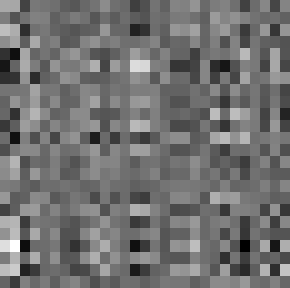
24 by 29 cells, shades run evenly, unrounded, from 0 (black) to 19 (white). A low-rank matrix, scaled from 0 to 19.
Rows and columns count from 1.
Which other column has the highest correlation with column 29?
27
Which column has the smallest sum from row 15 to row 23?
25
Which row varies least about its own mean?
16
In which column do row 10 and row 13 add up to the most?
4
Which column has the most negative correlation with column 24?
21
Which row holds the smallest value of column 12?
12
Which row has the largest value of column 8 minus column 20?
5
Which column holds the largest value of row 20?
2
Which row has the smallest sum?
7
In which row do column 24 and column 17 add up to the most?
10
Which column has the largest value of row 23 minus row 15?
29
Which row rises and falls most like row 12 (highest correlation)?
24
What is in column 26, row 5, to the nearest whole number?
9
